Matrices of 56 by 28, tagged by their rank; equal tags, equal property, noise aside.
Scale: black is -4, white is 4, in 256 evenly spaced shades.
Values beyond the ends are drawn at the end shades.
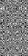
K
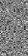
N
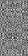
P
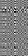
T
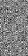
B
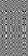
T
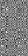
K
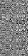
N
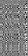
P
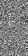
B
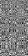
K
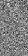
B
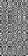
P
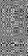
P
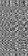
K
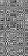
K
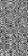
K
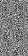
B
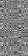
P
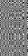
T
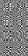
P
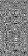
N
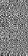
K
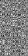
N
